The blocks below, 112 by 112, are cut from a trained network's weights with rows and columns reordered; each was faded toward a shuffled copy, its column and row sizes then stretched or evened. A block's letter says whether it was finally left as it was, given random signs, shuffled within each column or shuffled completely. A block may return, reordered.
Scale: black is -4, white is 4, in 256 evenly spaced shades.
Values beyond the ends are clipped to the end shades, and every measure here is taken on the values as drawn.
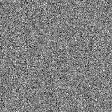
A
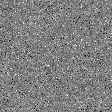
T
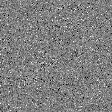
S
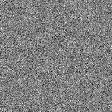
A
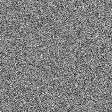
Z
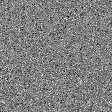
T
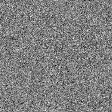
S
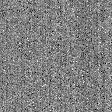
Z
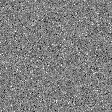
T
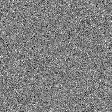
Z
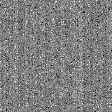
A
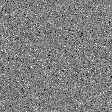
T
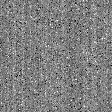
Z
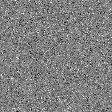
S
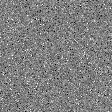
T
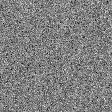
T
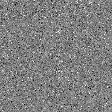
S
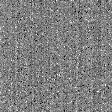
A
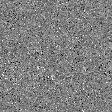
S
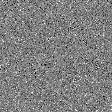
S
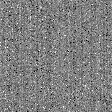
Z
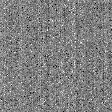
A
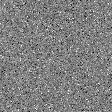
T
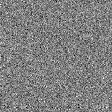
A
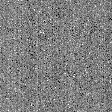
A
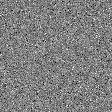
T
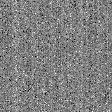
Z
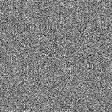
A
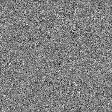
S
